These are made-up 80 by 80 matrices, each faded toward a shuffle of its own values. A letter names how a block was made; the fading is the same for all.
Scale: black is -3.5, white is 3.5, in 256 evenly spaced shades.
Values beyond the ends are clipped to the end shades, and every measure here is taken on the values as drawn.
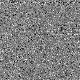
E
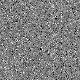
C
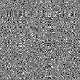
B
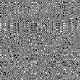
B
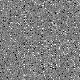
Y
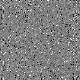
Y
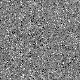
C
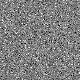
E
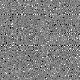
B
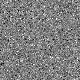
E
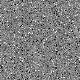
C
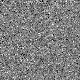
E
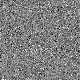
E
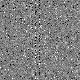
C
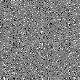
Y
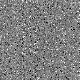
C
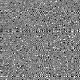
B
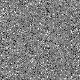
C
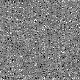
Y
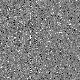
C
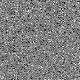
Y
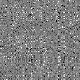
B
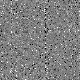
Y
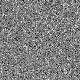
E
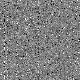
C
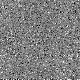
E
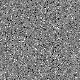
C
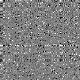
B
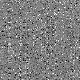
Y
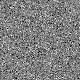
E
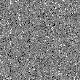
C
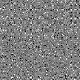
B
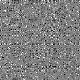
B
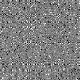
B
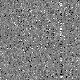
Y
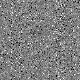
C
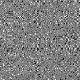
B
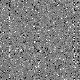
Y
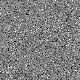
C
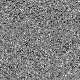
E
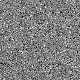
E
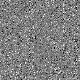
C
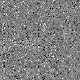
Y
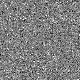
E
